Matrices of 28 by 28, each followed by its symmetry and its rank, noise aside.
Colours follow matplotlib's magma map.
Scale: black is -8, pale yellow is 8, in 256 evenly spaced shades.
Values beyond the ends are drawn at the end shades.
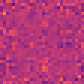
antisymmetric, rank six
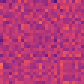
no symmetry, rank five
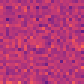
no symmetry, rank four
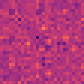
symmetric, rank six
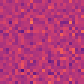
antisymmetric, rank four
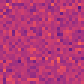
no symmetry, rank six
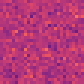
antisymmetric, rank six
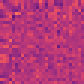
antisymmetric, rank four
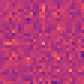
symmetric, rank six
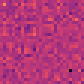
symmetric, rank five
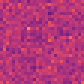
symmetric, rank six
